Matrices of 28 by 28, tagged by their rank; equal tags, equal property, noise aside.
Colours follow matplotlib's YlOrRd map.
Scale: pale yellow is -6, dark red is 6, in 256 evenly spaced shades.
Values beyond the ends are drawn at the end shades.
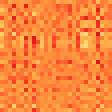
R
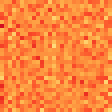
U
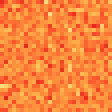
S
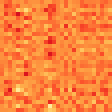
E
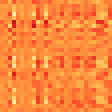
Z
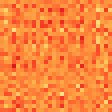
E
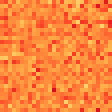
S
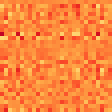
R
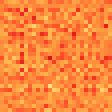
U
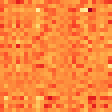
E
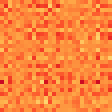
R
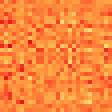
E
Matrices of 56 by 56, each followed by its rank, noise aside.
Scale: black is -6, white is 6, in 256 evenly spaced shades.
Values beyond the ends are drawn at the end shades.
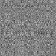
seven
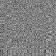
five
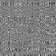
four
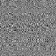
six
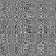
four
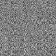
eight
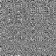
seven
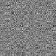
six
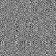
five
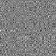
six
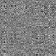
seven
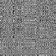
seven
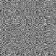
six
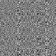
five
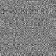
eight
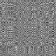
four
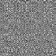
seven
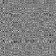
four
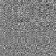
eight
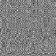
six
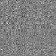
seven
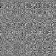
six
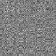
eight
